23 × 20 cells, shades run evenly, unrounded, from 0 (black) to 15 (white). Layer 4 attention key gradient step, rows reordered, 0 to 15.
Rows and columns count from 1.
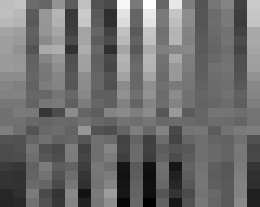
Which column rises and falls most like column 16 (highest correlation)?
19
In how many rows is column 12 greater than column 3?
15
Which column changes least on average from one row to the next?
16
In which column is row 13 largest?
14
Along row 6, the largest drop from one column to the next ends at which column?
6
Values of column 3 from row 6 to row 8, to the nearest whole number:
5 6 6
